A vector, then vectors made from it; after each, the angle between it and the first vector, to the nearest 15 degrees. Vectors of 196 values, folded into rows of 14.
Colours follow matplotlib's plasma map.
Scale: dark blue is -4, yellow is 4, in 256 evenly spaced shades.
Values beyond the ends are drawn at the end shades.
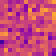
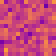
45 degrees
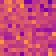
120 degrees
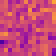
30 degrees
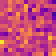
165 degrees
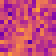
120 degrees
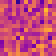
60 degrees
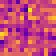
45 degrees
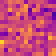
165 degrees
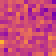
165 degrees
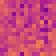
105 degrees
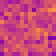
60 degrees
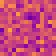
105 degrees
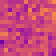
15 degrees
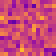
90 degrees
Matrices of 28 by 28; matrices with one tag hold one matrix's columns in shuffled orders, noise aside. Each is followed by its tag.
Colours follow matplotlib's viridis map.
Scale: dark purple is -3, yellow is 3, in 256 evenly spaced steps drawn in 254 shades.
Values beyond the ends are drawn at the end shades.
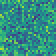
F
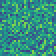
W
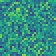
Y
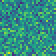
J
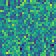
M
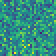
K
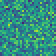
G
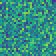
Y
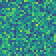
Y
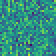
M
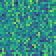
M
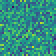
J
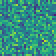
K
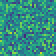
W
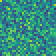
J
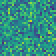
Y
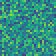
G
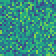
Y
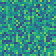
F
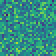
Y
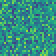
F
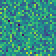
Y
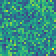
M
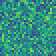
Y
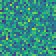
J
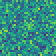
W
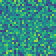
K
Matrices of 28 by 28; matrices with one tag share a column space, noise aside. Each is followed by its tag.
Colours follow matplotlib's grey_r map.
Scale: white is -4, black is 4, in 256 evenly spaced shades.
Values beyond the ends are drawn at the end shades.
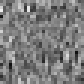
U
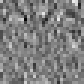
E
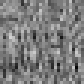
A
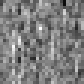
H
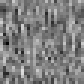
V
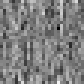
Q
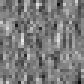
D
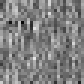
D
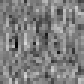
V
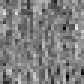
Q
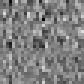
E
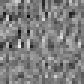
E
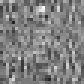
U
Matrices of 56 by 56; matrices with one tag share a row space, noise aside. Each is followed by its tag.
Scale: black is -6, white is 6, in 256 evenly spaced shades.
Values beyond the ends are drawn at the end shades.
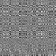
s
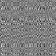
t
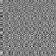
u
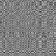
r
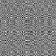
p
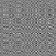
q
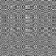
p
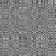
s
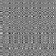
u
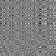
r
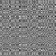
s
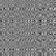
r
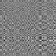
r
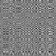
q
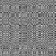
s
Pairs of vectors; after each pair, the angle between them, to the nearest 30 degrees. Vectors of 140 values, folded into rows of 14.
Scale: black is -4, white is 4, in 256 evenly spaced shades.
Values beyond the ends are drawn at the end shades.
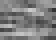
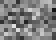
60 degrees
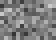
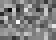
120 degrees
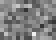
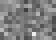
30 degrees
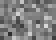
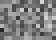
60 degrees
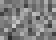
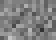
150 degrees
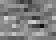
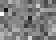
90 degrees
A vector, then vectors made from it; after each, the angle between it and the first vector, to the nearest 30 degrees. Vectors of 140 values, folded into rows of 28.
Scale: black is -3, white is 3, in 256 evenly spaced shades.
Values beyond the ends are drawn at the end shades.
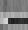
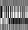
60 degrees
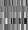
60 degrees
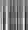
90 degrees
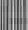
90 degrees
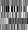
60 degrees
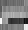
30 degrees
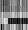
30 degrees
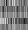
60 degrees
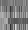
60 degrees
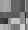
120 degrees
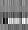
150 degrees
